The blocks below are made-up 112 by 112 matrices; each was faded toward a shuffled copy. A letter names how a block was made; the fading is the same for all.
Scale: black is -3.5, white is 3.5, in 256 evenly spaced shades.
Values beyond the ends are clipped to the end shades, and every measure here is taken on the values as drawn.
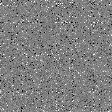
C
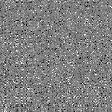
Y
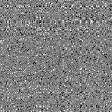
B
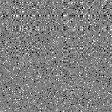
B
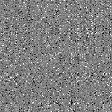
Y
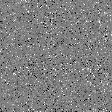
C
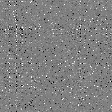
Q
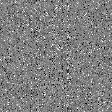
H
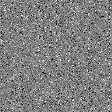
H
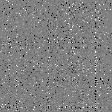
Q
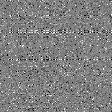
B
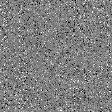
H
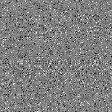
B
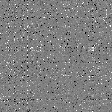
Q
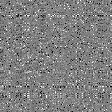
B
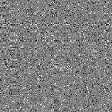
B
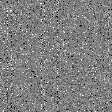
H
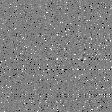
Q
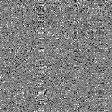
Y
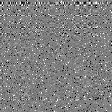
B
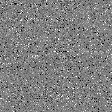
C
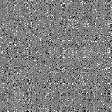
Y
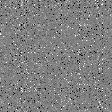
Q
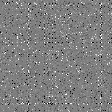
Q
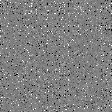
C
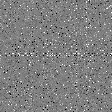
C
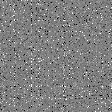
C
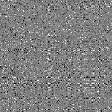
B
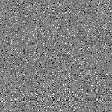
Y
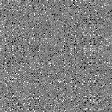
Y
